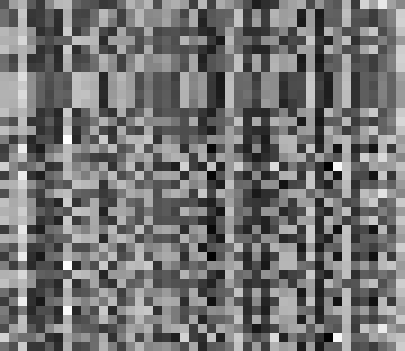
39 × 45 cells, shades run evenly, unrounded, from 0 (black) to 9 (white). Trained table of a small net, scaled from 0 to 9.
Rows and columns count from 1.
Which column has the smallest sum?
36
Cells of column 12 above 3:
19
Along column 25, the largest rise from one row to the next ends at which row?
22
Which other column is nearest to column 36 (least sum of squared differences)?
7
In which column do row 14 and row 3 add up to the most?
45
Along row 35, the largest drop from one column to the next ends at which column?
9
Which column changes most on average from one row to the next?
42
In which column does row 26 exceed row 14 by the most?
23
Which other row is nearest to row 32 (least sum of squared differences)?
13
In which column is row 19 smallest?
37
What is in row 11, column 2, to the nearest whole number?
6
